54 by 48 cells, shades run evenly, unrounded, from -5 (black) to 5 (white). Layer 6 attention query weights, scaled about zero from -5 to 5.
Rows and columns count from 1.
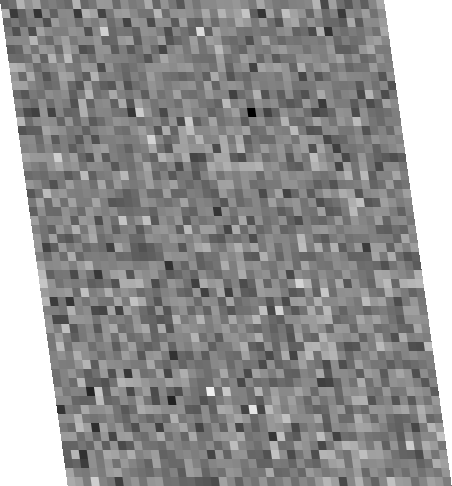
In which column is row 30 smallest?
17
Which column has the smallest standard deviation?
14
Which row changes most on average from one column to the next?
2
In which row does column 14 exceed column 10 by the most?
42
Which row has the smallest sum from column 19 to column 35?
43
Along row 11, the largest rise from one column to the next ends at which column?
45
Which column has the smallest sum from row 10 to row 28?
30
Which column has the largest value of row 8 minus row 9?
37
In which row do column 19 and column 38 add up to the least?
13
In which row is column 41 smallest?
4
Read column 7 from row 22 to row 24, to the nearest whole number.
0 0 -1
